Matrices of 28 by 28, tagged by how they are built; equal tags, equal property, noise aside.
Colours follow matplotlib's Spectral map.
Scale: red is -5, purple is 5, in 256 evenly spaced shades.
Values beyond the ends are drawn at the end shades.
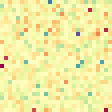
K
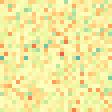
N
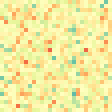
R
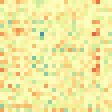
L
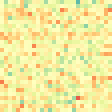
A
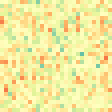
A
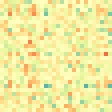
L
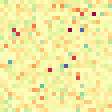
K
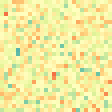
N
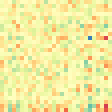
L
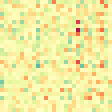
L
